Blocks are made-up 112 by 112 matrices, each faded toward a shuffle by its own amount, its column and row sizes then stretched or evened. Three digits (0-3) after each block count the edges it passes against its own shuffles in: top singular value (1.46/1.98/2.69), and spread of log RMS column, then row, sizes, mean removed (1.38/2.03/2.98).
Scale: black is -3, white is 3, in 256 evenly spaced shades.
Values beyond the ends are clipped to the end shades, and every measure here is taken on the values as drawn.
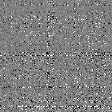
1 2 3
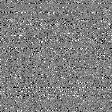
0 1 3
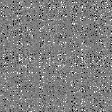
1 3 2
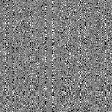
2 3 0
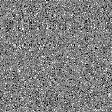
1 1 1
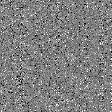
1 2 0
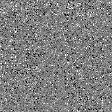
0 2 1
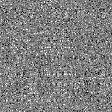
2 0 1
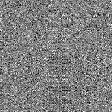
2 0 1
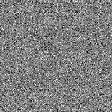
2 0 1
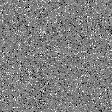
1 1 0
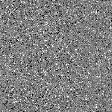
1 1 0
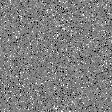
0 1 0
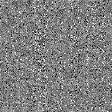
1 2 0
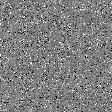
0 1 0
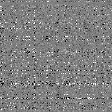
0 2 3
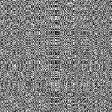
3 3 0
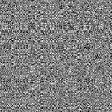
3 1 2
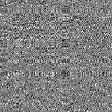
3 0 2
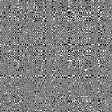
3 3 3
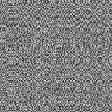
3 1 2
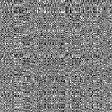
3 2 2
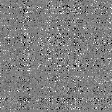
1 2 3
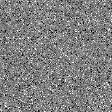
0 2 1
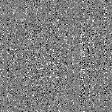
0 3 2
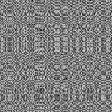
3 2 1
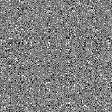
2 2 1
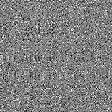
2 0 0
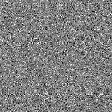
2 0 1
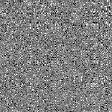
2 2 1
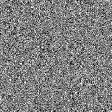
1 1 0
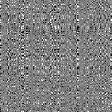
3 3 2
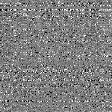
2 0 3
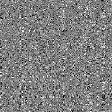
2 2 1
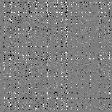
1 3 3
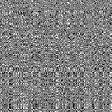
3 2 2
